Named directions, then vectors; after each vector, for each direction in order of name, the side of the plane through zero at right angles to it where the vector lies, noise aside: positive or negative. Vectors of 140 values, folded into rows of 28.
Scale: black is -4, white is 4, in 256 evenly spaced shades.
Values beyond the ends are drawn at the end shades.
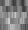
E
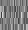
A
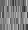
negative, positive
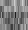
negative, negative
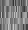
negative, positive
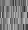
negative, positive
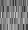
negative, positive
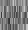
positive, negative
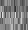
positive, positive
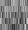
negative, negative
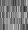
negative, positive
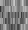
negative, negative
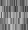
positive, positive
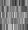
negative, positive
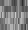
positive, positive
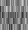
negative, negative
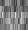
positive, positive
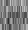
positive, negative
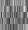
positive, negative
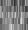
positive, positive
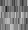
positive, positive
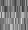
positive, positive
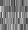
positive, positive
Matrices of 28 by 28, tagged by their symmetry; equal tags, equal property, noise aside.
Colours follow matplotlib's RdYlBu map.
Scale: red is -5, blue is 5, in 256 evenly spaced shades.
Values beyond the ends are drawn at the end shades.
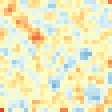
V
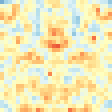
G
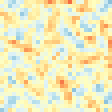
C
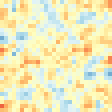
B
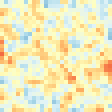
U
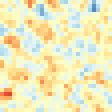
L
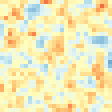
U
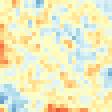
C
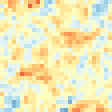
B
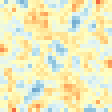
B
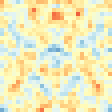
G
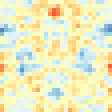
G
